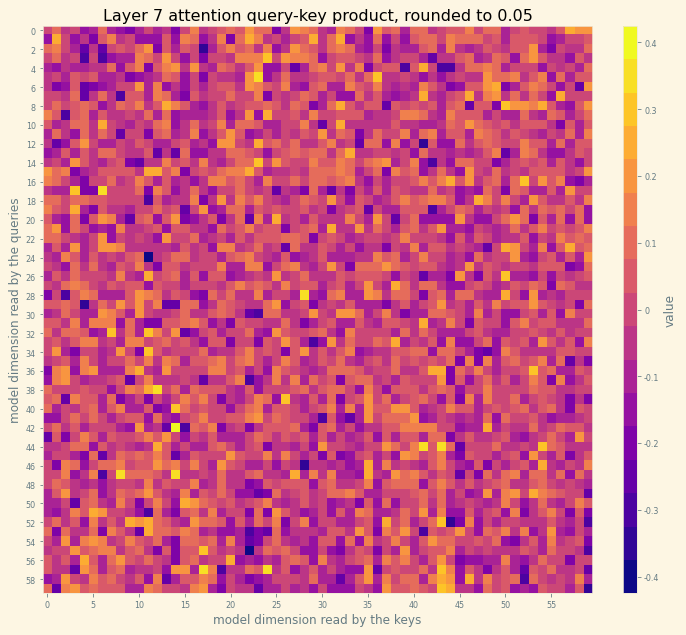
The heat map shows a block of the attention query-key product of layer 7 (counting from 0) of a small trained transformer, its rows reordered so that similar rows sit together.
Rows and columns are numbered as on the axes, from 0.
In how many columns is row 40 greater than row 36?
27
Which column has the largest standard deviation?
11
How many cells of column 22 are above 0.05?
19
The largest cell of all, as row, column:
42, 14
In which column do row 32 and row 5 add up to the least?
15
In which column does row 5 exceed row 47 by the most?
36
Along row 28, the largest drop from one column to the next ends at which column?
29
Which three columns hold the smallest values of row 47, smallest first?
6, 45, 47
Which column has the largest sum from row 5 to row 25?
23
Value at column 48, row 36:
0
